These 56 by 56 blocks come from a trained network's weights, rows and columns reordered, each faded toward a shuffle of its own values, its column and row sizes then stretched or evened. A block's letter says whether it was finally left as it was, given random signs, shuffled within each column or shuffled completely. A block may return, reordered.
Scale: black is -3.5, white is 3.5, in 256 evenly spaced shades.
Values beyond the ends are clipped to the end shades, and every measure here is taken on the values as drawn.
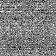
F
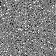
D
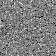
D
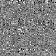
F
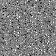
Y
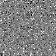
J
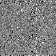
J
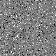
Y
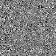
J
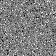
D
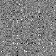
F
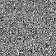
F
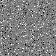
Y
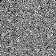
J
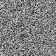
Y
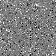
Y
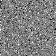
Y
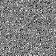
J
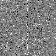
Y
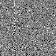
J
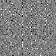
F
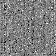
Y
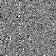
Y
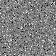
D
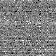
F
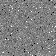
D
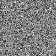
Y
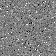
D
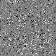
J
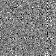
J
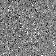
Y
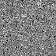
J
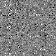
J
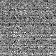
F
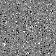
J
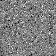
Y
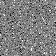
Y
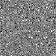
F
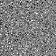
F
